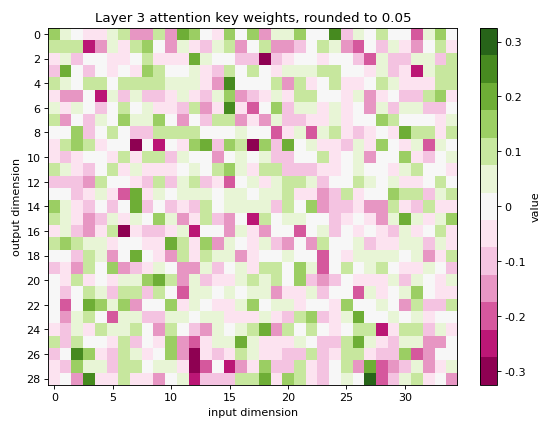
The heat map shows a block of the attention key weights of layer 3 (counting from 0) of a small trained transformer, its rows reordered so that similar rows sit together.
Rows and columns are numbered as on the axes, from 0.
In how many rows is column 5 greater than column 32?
16
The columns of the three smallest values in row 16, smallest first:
6, 12, 21
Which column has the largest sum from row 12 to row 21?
7
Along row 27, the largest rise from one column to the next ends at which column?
27
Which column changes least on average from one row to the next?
24
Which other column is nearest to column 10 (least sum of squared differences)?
25
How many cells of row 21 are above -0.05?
23
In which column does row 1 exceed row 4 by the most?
14
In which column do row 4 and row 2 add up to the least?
18
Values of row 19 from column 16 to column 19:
0.05 -0.05 0.1 0.1
